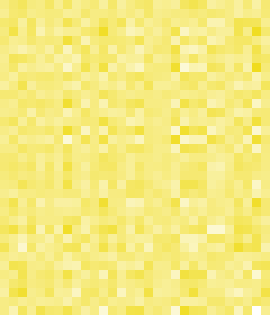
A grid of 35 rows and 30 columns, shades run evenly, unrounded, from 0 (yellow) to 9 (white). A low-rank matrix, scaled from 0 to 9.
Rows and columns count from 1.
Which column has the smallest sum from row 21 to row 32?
27
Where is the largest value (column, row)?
29, 35
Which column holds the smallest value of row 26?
8
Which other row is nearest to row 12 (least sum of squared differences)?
15
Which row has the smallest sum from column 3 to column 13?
26
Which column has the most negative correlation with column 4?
25
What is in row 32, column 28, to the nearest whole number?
4
